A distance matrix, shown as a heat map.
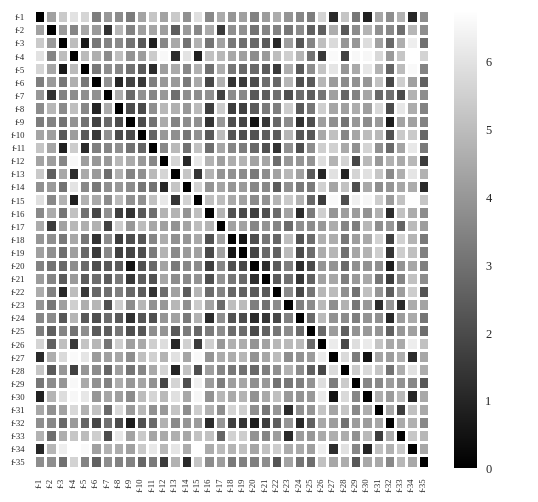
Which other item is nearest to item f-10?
f-6
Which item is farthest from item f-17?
f-8
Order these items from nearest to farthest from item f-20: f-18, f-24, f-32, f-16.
f-32, f-24, f-16, f-18
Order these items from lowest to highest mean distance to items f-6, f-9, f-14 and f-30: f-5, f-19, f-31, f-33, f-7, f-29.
f-19, f-29, f-7, f-5, f-31, f-33
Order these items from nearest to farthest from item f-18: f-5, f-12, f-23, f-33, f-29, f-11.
f-5, f-11, f-29, f-12, f-23, f-33
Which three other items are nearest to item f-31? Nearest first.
f-23, f-33, f-7
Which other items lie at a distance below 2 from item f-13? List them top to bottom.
f-4, f-15, f-26, f-28
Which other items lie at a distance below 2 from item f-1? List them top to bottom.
f-27, f-30, f-34
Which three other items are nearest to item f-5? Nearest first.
f-3, f-11, f-22
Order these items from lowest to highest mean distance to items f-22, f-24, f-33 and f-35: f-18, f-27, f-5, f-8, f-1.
f-5, f-18, f-8, f-1, f-27
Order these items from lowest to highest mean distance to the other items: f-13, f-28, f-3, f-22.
f-22, f-3, f-28, f-13
